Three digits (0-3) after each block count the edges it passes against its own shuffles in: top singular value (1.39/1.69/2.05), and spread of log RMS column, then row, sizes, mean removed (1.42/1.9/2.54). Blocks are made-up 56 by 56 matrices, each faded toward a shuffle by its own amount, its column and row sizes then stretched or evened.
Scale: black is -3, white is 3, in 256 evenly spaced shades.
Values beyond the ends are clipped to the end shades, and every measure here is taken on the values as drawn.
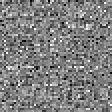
2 0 1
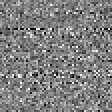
0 0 3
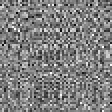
3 0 2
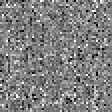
1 2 1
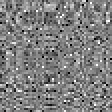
3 0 0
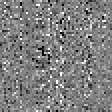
1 3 0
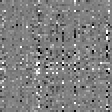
2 3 2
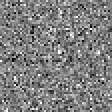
0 1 1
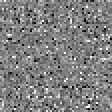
1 0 2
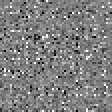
1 1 2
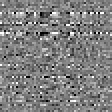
3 1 3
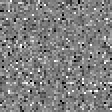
1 1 1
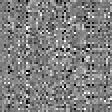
3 3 1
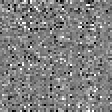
2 2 2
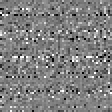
2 1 3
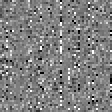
0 3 0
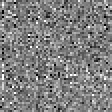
1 2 1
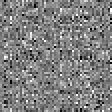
3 3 0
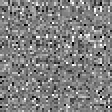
3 1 1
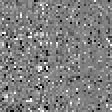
1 3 1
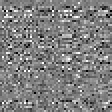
3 1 3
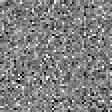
1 1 0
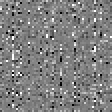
1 3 1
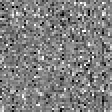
1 2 0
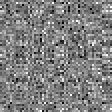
3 1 1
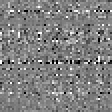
1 2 3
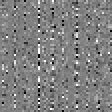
3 3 0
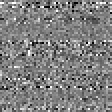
0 0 3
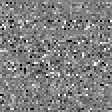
0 0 3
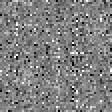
0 3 2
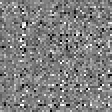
1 2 2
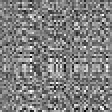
3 3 1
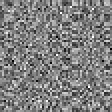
3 0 0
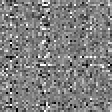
1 3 2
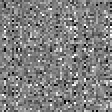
2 3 1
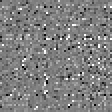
1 1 2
